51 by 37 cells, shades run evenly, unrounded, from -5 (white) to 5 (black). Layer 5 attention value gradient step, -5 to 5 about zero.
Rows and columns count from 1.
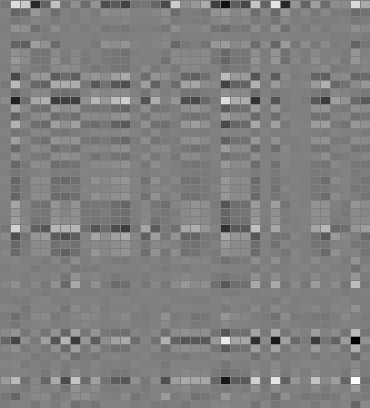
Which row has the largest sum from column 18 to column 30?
43
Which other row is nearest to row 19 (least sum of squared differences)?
31
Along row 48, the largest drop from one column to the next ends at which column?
36
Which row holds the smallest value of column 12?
13
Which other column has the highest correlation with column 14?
1
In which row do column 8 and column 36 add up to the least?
48
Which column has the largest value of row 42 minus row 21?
23
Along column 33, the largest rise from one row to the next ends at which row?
30
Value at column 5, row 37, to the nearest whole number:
0
